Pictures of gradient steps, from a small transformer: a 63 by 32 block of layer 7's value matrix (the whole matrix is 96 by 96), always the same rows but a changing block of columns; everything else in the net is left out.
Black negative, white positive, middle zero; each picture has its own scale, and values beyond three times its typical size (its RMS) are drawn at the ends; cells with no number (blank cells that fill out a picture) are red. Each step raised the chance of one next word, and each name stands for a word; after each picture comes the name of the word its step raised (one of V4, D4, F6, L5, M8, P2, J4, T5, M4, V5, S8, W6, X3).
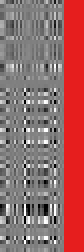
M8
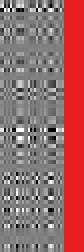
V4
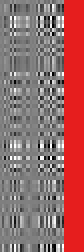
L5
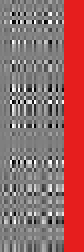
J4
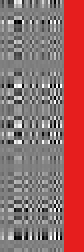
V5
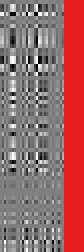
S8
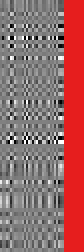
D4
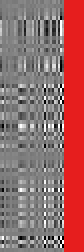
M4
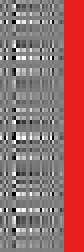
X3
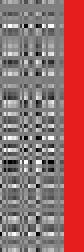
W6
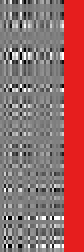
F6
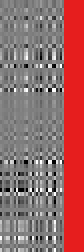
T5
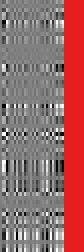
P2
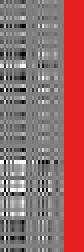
T5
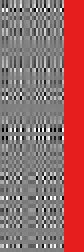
V4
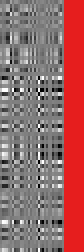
S8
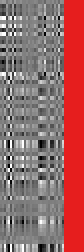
L5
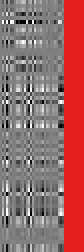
J4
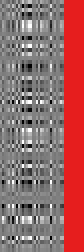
M8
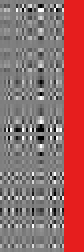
V4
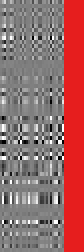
D4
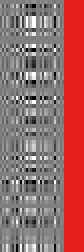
L5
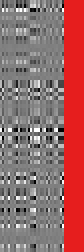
V4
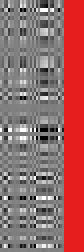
V4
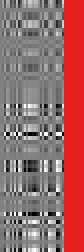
P2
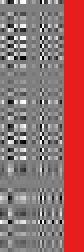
D4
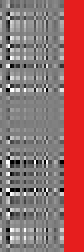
T5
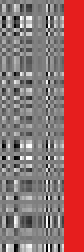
L5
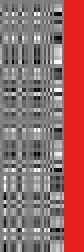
S8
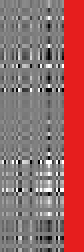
T5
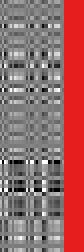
T5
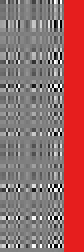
F6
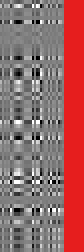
X3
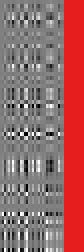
P2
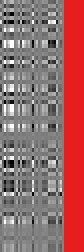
J4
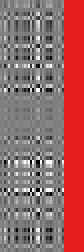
T5
